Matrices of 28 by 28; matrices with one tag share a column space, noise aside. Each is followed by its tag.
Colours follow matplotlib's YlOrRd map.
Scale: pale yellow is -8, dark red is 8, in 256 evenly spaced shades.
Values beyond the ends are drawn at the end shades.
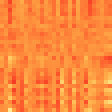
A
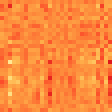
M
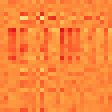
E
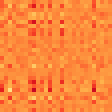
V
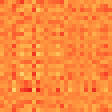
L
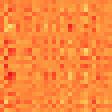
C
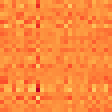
V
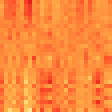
A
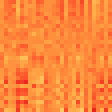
A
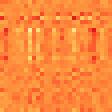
E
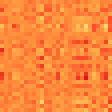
C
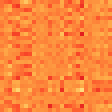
L
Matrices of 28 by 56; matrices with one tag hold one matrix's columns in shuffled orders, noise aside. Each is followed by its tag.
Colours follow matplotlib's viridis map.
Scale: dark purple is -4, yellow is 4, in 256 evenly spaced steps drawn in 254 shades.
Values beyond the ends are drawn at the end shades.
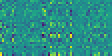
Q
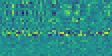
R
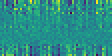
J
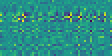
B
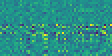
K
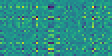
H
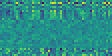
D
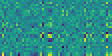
Q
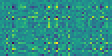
H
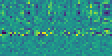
R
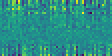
J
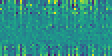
J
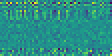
D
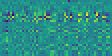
B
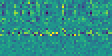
R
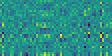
Q
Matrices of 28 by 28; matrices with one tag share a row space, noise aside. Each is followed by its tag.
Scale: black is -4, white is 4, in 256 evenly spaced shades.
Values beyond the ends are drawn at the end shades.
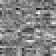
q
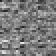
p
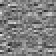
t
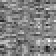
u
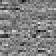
p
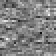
u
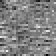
u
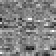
q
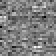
t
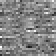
q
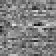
t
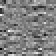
t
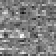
p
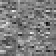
u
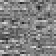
p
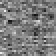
t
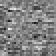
t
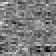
u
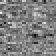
t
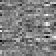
q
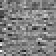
t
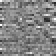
q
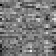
q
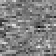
u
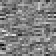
u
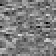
u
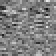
u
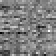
p
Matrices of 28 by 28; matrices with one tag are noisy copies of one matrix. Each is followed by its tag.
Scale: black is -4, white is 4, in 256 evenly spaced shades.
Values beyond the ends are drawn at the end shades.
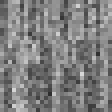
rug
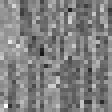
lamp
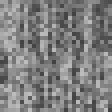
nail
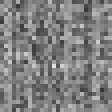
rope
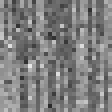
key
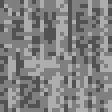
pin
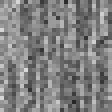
lamp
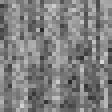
rug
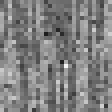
key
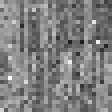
nail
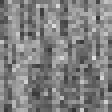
rug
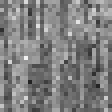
rug
